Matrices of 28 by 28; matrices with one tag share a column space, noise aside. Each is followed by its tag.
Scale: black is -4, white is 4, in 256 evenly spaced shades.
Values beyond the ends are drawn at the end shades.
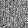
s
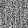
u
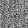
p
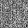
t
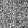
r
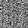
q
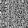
r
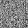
t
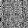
s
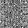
r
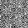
p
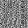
u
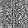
p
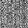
q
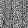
u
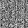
t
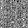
t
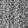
p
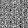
t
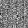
p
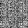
q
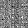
p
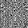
q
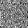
r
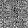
t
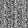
t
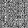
q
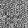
p
